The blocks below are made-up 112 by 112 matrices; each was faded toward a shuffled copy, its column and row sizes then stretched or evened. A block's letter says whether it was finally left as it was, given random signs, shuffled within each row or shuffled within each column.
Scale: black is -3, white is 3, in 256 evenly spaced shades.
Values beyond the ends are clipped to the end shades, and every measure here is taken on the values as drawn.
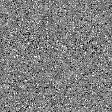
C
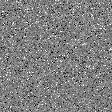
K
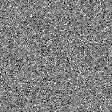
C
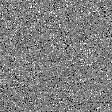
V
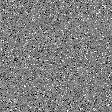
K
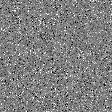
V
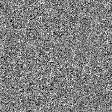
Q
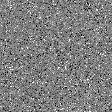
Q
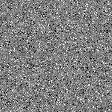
K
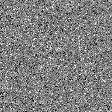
V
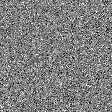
V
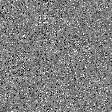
V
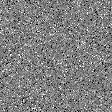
K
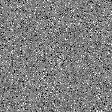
V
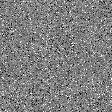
V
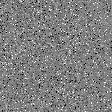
V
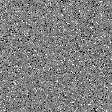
C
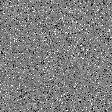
K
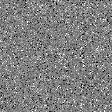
C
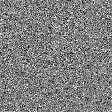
C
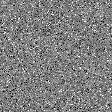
K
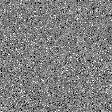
C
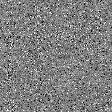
C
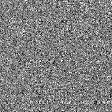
C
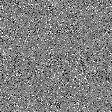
Q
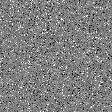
V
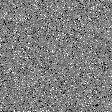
K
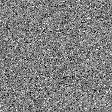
K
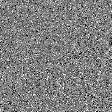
C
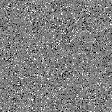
C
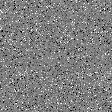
K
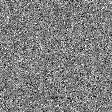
K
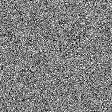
K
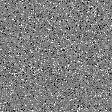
K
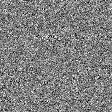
K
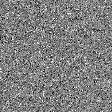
C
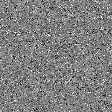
K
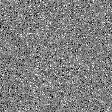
Q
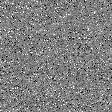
K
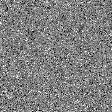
Q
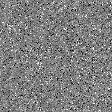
Q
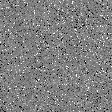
V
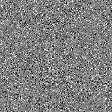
C
